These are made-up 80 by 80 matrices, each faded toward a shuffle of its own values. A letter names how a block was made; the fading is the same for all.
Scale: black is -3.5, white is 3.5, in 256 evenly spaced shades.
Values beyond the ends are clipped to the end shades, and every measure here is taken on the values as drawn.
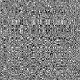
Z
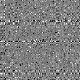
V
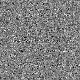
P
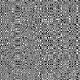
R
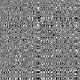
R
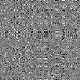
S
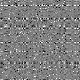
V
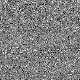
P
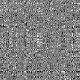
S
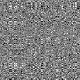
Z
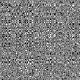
Z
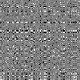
R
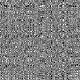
Z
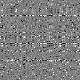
V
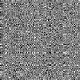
Z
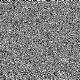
P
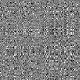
Z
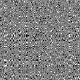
S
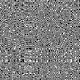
S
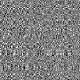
Z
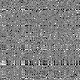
V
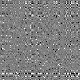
R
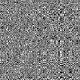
Z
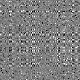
R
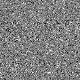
P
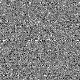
P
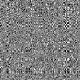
Z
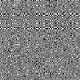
V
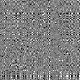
R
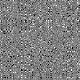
S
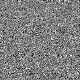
P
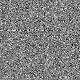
P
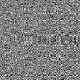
Z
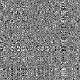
Z
